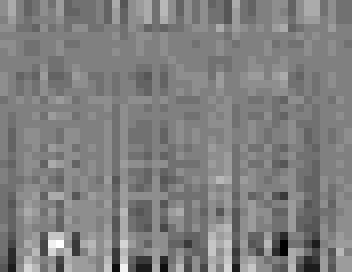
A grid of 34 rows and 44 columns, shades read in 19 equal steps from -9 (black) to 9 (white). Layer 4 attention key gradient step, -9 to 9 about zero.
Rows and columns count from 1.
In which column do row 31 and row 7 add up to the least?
36
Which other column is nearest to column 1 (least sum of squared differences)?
26
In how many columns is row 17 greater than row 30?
17
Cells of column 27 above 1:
10
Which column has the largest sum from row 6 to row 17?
28
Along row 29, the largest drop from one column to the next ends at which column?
30
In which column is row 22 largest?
29
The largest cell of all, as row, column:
31, 8
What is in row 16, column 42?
0
